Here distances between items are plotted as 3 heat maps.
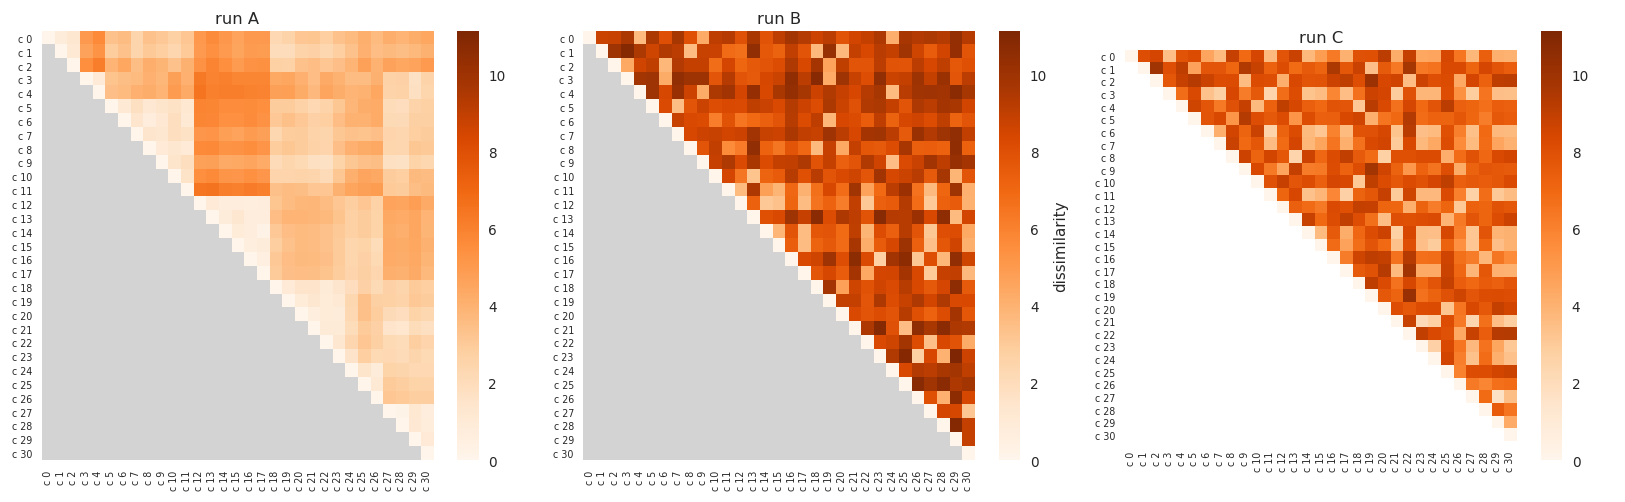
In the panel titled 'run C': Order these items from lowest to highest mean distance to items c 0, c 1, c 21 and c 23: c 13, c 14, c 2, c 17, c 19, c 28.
c 14, c 17, c 19, c 28, c 13, c 2
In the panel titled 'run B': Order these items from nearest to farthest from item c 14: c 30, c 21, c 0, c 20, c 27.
c 27, c 30, c 20, c 0, c 21
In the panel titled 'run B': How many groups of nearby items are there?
8
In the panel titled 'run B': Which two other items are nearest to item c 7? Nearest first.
c 5, c 25
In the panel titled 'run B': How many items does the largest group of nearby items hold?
8
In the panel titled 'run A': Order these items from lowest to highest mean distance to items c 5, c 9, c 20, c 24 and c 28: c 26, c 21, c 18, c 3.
c 21, c 18, c 26, c 3
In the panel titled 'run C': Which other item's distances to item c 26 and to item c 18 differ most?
c 12
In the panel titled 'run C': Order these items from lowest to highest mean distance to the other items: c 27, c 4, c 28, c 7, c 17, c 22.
c 27, c 7, c 17, c 28, c 4, c 22
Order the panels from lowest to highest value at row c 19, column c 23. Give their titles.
run A, run C, run B
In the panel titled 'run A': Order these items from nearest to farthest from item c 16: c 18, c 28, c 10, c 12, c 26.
c 12, c 26, c 18, c 28, c 10
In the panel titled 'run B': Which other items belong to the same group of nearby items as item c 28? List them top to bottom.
c 16, c 23, c 26
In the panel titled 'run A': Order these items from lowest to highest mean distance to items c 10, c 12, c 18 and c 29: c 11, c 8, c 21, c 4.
c 21, c 8, c 11, c 4
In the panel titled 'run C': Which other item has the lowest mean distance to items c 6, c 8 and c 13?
c 20
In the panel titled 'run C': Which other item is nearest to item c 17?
c 11
